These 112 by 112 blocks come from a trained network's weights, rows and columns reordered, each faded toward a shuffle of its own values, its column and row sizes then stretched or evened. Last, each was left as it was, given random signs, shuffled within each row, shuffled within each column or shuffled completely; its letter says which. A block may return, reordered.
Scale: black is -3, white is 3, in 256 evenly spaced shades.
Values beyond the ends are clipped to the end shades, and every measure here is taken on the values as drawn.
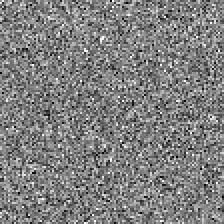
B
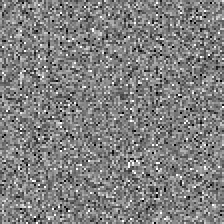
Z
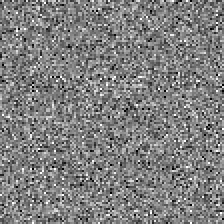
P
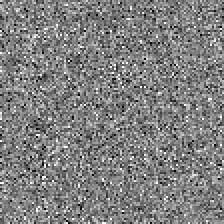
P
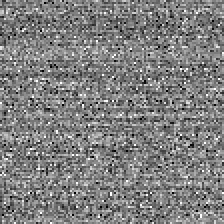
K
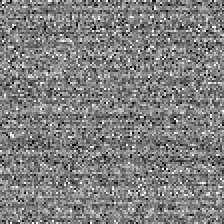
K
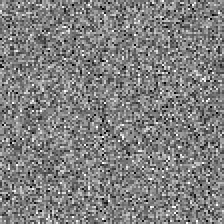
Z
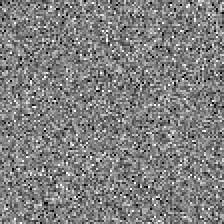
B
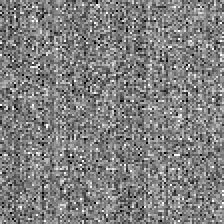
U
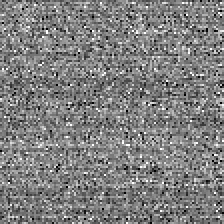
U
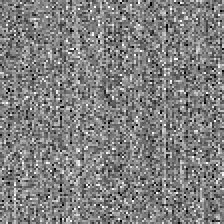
Z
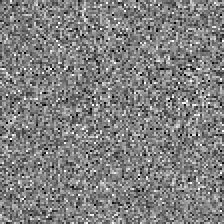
P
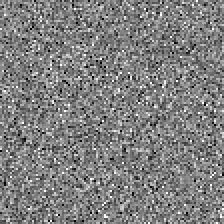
B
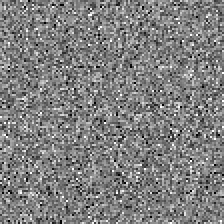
P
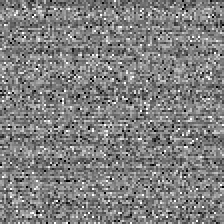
K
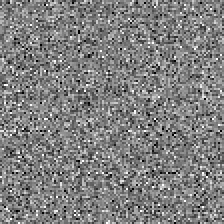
P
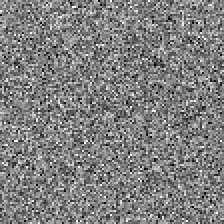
B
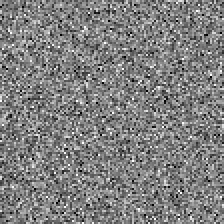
B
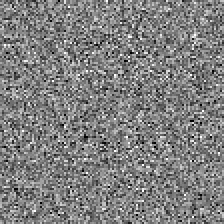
U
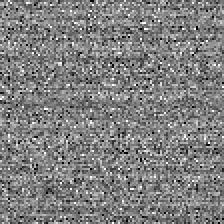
U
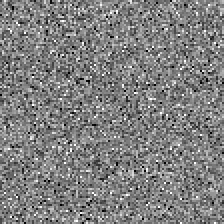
B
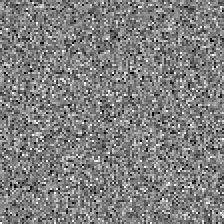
K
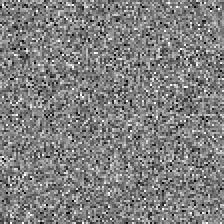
K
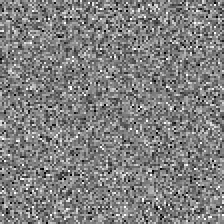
K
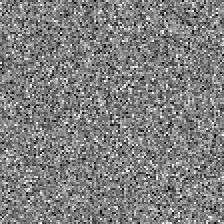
B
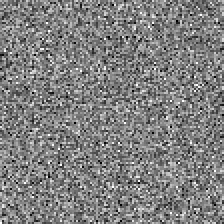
P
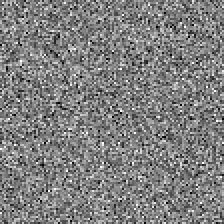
B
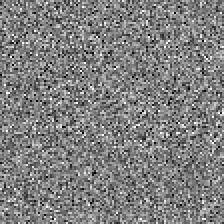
K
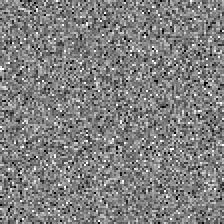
B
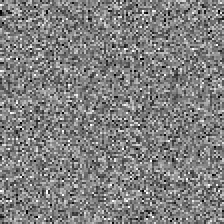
U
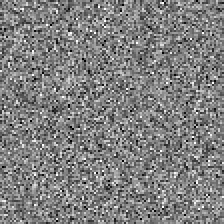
Z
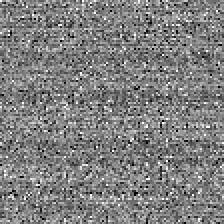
U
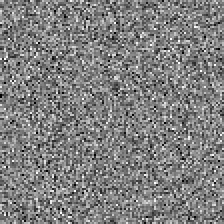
Z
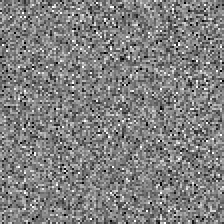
Z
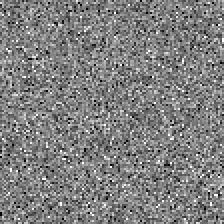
B
